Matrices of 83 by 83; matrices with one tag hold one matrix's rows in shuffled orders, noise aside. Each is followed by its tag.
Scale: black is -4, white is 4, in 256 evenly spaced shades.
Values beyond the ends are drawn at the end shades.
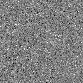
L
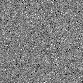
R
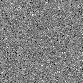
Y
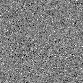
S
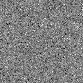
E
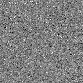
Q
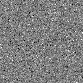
S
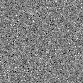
L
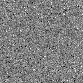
E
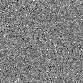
L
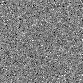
Y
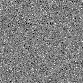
S
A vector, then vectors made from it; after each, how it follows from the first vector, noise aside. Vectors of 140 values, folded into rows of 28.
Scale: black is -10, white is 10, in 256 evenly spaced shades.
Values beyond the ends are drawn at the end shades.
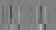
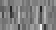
scaled up.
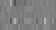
reversed, negated, partly zeroed.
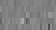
wrapped around, partly zeroed.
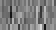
scaled up.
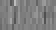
reversed.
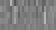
reversed, negated.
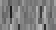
scaled up.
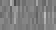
reversed, negated.
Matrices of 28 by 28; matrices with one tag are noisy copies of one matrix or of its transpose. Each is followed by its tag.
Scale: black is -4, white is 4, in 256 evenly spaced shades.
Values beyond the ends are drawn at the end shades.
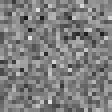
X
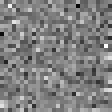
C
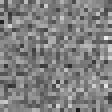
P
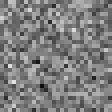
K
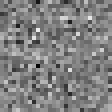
X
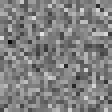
K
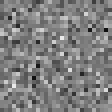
X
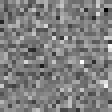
P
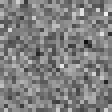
K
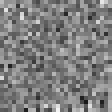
C
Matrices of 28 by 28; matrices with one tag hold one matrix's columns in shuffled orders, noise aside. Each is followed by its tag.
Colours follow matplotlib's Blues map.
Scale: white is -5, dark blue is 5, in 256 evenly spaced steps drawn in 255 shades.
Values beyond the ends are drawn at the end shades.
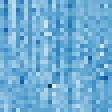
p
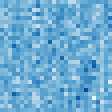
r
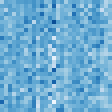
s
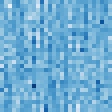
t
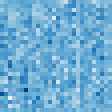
r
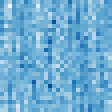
t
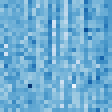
p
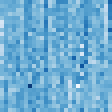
p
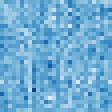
r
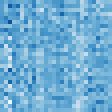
s
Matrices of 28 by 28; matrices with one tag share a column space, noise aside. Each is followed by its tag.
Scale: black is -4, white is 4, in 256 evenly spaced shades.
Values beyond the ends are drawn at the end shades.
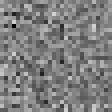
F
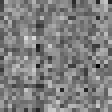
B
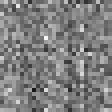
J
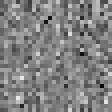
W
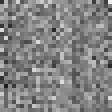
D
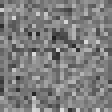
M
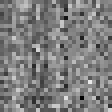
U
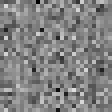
J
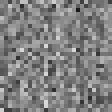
J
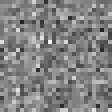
M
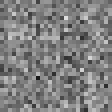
F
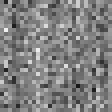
D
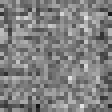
F
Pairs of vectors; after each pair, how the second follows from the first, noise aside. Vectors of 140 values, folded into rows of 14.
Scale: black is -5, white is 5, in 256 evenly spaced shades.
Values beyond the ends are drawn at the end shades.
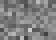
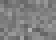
shrunk.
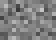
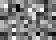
scaled up.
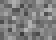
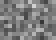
reversed, negated.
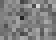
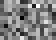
scaled up.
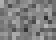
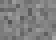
reversed, shrunk.
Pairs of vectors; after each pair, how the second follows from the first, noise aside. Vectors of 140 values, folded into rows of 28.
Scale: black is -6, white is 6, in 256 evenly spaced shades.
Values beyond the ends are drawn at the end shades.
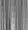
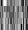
wrapped around, scaled up.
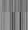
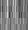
reversed, negated.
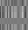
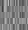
wrapped around, negated.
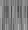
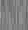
reversed, negated, shrunk.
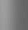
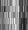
wrapped around, negated, scaled up.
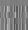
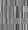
wrapped around, negated.
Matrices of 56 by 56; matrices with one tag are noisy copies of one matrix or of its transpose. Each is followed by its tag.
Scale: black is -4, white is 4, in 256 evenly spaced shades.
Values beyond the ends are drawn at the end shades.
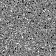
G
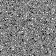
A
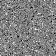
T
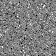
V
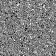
V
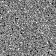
G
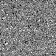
V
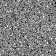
G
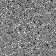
A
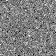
T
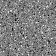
G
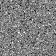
A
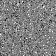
V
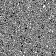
V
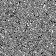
V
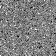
T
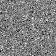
A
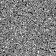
G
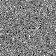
T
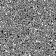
T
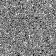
T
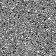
G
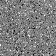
T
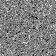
T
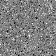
T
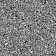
V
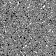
V
